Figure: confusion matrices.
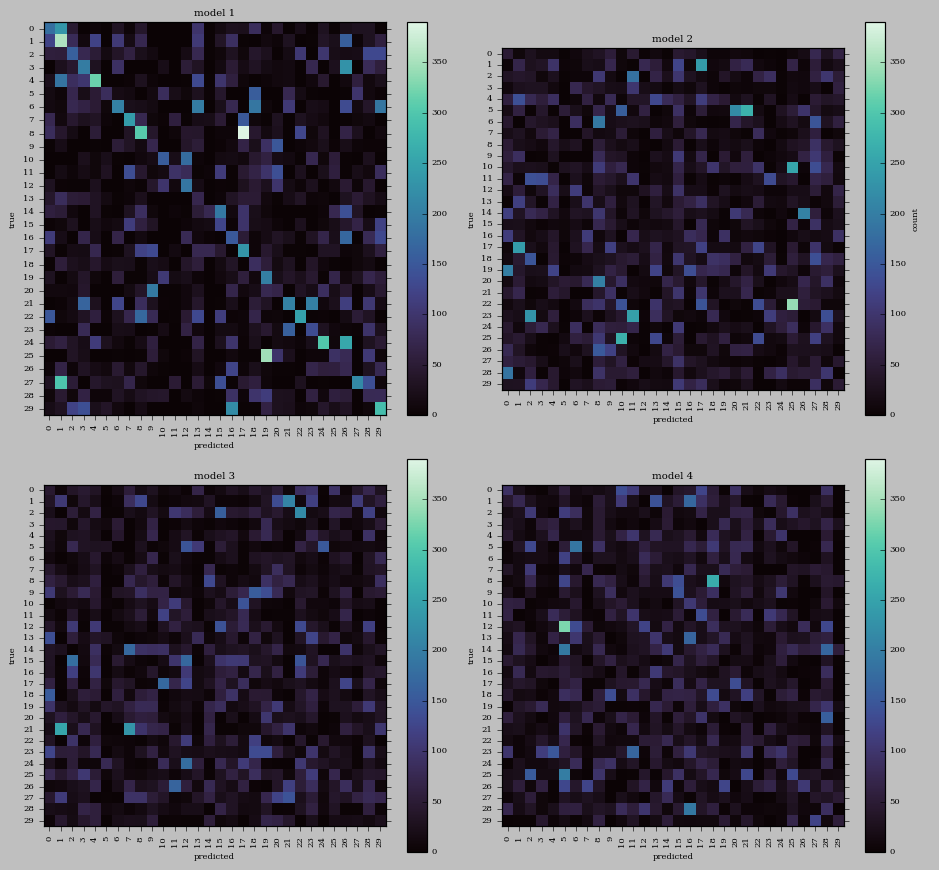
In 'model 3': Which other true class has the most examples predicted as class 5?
24
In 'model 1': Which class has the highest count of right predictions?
1
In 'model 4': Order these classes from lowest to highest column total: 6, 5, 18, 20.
20, 6, 18, 5
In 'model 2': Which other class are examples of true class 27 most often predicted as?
15
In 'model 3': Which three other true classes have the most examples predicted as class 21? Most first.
1, 27, 26
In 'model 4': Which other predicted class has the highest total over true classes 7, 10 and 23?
16
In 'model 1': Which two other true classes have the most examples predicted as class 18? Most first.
6, 5
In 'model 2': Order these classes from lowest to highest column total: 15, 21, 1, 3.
3, 21, 1, 15
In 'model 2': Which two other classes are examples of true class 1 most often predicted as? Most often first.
17, 15
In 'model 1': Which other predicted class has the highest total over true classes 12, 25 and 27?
19
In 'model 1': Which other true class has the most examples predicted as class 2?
29
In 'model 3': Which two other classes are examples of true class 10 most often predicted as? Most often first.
17, 11
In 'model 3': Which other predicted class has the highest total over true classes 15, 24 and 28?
12
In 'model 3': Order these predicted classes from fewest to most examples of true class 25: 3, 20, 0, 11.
11, 20, 0, 3
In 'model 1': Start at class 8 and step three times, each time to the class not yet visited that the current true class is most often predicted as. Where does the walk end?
20
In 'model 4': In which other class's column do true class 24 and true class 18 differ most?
21
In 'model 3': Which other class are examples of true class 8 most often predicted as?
14
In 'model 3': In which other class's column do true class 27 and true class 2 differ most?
22
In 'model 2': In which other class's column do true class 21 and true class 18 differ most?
2
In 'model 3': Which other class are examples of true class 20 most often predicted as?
19
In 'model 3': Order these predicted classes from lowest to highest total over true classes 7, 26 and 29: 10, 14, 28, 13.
13, 10, 28, 14
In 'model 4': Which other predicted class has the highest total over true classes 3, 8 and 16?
18
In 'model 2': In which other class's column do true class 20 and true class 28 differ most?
0
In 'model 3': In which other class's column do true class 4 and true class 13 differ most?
0
